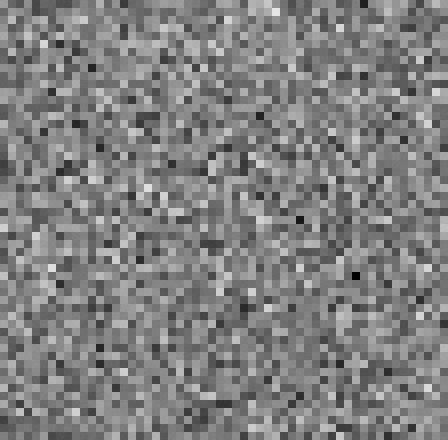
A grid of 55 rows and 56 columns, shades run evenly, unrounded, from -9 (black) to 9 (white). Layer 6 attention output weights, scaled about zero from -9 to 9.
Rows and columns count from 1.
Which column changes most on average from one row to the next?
8
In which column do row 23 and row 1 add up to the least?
46
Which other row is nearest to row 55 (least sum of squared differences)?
33
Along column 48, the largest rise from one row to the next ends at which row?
4
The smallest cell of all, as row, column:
35, 45
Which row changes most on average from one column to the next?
25
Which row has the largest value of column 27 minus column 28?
41
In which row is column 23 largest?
27
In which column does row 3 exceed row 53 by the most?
29
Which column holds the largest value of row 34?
7
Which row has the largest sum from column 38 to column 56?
13
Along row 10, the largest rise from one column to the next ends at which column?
52
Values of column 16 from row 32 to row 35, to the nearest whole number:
-2 -2 3 -2
